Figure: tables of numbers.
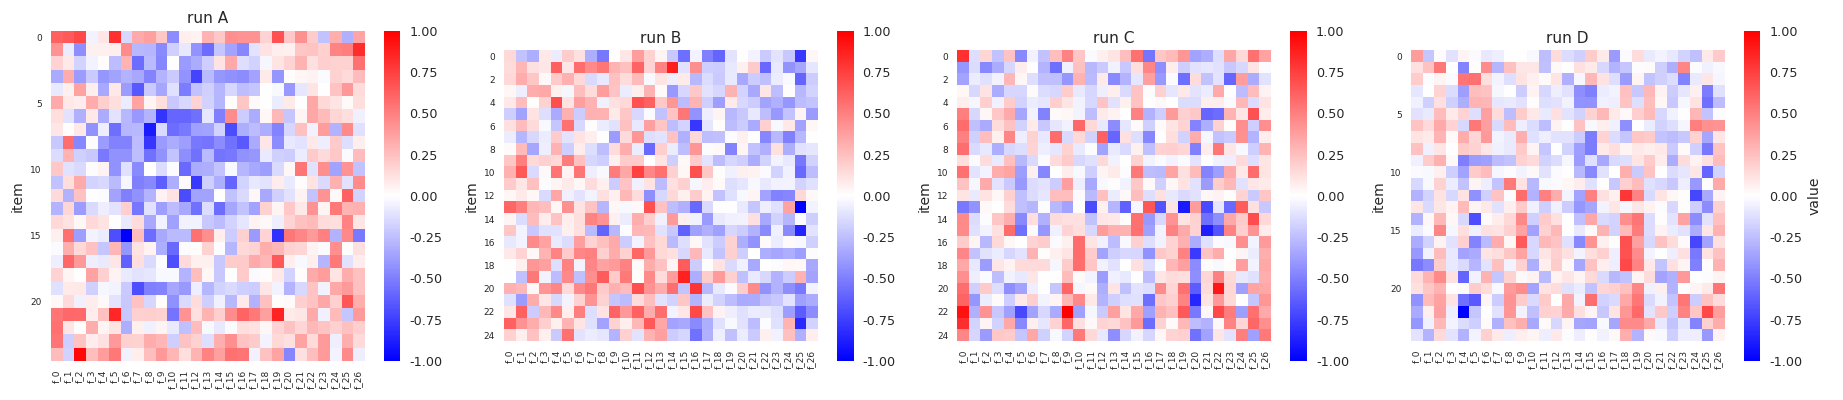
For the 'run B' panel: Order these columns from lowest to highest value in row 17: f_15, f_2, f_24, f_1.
f_24, f_15, f_2, f_1
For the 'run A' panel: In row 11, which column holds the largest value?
f_26
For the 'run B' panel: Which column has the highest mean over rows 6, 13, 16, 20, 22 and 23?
f_12
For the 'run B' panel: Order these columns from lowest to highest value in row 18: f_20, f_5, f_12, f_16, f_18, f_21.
f_21, f_16, f_20, f_18, f_12, f_5
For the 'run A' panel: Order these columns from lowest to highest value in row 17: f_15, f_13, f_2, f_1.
f_13, f_15, f_2, f_1
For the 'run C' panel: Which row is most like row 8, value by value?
19
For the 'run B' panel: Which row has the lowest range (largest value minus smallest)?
11
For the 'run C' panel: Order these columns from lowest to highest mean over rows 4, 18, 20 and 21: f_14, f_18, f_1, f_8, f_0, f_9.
f_1, f_14, f_8, f_18, f_9, f_0
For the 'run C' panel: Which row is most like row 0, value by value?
23
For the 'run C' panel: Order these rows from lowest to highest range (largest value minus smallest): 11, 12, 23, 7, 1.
12, 11, 1, 7, 23
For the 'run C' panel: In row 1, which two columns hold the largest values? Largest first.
f_16, f_10
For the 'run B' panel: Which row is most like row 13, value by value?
23
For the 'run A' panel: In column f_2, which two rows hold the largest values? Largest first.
24, 0
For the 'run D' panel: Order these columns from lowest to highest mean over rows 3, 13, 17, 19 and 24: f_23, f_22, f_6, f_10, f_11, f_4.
f_4, f_22, f_11, f_10, f_23, f_6
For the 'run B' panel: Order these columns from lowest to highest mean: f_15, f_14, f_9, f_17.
f_17, f_15, f_14, f_9
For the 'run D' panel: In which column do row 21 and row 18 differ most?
f_1
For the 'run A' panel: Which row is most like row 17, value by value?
16
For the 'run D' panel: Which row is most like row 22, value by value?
21
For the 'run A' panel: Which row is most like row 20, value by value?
14
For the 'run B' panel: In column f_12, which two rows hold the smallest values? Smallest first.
8, 12
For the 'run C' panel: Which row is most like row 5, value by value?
10
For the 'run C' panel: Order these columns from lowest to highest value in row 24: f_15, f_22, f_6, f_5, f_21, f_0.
f_21, f_5, f_15, f_22, f_6, f_0
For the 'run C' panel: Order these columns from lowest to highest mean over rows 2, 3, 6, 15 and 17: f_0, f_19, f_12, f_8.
f_8, f_12, f_19, f_0
